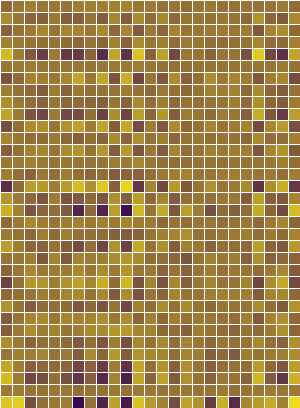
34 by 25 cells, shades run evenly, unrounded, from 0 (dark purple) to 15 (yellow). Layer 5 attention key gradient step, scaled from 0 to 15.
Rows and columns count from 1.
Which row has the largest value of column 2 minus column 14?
34
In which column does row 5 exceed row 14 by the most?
22
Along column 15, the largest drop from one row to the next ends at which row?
17
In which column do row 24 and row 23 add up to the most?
11
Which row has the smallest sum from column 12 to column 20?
16
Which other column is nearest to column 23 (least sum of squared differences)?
21
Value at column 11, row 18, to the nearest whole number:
0
